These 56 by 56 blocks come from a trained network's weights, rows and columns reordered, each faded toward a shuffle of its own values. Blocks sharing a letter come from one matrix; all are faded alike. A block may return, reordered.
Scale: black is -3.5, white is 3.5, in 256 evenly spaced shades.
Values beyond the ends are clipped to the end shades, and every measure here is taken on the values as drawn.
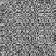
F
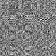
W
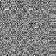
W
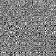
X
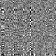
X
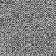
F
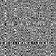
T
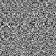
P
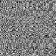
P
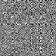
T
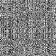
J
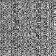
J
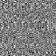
P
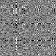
T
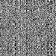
J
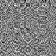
P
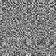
F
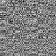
W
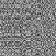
F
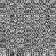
F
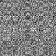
W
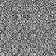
W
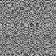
F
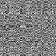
P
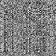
J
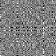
T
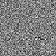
P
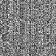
J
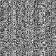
J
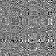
X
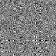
X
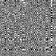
X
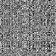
J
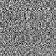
P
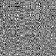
X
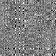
X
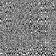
X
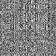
J
